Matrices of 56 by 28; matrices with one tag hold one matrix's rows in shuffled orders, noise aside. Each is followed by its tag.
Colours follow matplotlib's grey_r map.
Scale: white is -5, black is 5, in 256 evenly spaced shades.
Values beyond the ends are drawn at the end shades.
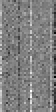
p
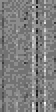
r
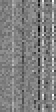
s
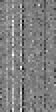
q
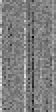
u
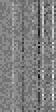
s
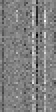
r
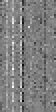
q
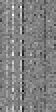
q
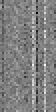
r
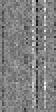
r
